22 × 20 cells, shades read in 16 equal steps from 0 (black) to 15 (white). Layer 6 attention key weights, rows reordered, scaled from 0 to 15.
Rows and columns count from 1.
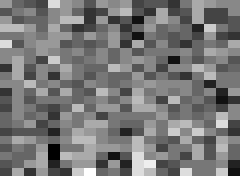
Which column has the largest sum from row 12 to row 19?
12
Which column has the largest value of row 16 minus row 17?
19
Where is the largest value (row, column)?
22, 8
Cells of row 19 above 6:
14
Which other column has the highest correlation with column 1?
5
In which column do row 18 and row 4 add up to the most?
2
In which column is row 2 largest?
11
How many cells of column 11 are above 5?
12
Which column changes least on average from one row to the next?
4
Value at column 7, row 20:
10
